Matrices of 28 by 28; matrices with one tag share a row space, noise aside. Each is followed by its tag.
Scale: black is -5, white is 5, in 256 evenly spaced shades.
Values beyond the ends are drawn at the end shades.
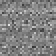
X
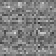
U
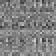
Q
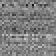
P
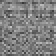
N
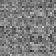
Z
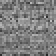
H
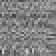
P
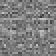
U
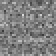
Z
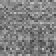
Z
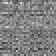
H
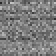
X
